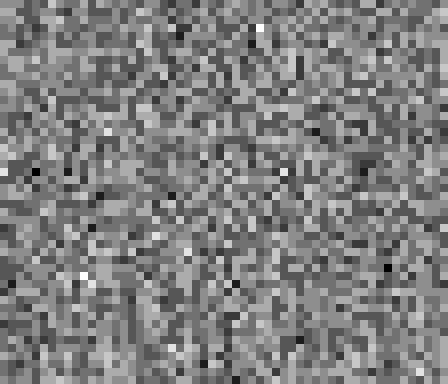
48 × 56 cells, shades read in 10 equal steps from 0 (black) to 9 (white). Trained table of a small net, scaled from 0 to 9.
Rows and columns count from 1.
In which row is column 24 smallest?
4
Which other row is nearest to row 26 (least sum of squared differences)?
47
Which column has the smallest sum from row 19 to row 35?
45
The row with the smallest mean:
43
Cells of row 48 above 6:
2
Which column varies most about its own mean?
29
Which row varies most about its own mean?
22
